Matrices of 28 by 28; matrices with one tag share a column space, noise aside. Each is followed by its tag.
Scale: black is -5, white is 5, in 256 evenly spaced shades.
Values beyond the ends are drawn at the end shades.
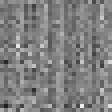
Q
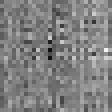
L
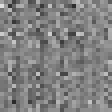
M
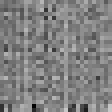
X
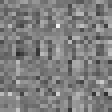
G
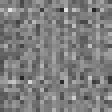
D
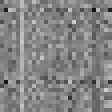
D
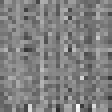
X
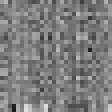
X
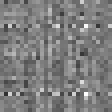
G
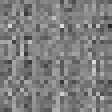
G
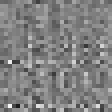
Q
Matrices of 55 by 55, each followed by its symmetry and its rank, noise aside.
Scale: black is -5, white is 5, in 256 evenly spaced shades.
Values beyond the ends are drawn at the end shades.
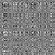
no symmetry, rank three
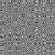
antisymmetric, rank four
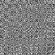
symmetric, rank four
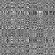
no symmetry, rank four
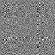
antisymmetric, rank four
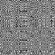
no symmetry, rank four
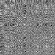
symmetric, rank four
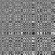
symmetric, rank two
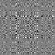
no symmetry, rank four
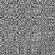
symmetric, rank four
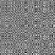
no symmetry, rank four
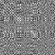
symmetric, rank three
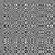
antisymmetric, rank two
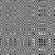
symmetric, rank two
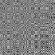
symmetric, rank four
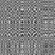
symmetric, rank two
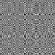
no symmetry, rank three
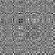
symmetric, rank three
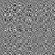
antisymmetric, rank four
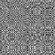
antisymmetric, rank four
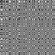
symmetric, rank two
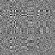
antisymmetric, rank four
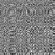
no symmetry, rank three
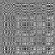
symmetric, rank two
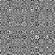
symmetric, rank three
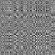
no symmetry, rank two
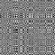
antisymmetric, rank two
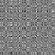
antisymmetric, rank two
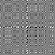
symmetric, rank two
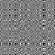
symmetric, rank two
